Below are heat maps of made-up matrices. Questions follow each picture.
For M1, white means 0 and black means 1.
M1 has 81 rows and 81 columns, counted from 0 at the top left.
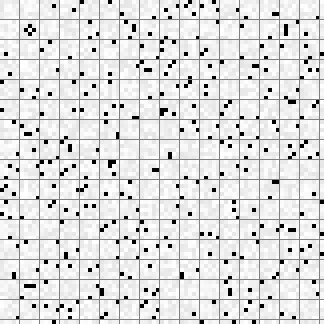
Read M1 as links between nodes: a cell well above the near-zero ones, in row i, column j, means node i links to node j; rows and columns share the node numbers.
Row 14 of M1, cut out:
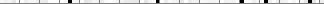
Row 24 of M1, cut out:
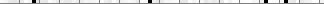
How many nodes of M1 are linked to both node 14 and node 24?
1
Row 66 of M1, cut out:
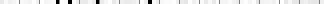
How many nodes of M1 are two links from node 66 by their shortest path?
7
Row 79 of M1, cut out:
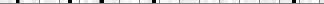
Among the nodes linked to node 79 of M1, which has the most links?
node 17
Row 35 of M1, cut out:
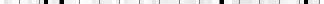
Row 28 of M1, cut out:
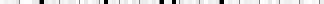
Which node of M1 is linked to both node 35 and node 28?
node 55
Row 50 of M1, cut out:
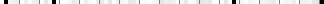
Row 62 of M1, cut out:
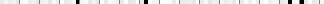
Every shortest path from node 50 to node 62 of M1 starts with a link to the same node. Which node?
node 58
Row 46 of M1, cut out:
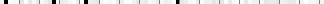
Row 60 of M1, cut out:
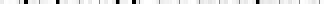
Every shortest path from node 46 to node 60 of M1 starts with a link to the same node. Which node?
node 13
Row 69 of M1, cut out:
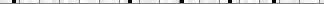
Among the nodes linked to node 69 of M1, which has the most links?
node 57
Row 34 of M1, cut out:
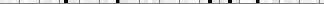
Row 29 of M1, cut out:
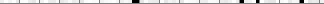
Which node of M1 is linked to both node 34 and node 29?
node 64
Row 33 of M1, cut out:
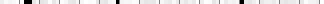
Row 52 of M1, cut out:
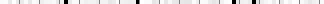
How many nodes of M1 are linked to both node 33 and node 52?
0
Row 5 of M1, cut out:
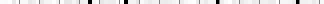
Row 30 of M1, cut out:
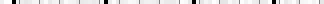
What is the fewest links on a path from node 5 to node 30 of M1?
6
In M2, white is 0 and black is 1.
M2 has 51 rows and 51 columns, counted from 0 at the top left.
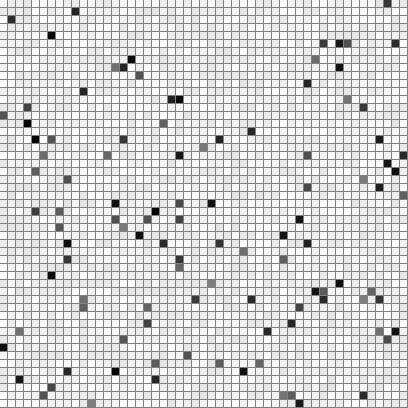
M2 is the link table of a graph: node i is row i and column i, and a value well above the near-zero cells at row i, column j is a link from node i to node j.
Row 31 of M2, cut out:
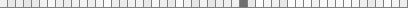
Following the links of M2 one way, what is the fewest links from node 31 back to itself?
4
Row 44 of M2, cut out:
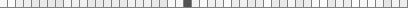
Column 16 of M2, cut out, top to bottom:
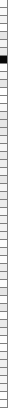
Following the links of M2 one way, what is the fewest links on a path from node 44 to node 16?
7
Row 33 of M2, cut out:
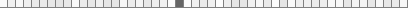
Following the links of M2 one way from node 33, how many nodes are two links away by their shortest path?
2
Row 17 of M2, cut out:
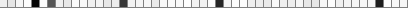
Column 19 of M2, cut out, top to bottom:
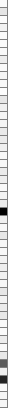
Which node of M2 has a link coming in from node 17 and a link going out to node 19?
node 47
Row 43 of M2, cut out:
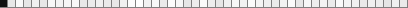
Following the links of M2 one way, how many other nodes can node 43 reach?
3
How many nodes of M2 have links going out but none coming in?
6
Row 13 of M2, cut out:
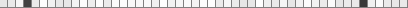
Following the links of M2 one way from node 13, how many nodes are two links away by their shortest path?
3
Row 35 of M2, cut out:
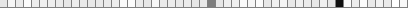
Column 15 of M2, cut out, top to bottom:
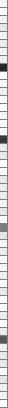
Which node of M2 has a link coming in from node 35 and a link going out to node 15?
node 42
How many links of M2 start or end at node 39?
2
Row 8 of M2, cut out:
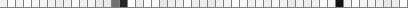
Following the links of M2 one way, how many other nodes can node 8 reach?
8
